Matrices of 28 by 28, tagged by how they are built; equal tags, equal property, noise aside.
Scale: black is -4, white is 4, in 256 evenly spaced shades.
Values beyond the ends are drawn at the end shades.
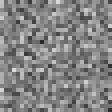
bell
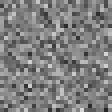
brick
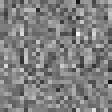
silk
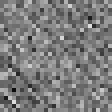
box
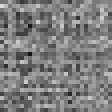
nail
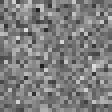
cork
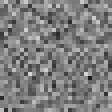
brick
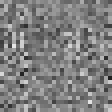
silk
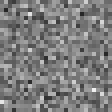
bell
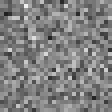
cork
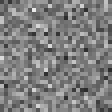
bell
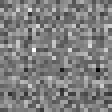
brick
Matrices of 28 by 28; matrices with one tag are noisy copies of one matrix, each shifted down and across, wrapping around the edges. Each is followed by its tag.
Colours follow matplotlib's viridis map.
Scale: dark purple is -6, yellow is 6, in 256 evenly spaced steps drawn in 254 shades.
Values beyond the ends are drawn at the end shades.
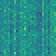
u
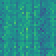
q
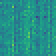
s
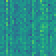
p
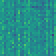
u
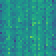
q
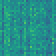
u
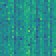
s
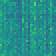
u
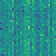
s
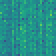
u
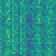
q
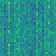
u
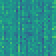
p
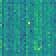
p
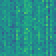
p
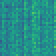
p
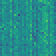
s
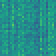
u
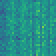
q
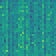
s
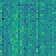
s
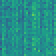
p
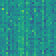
s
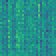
p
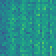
q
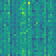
s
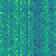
q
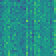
u
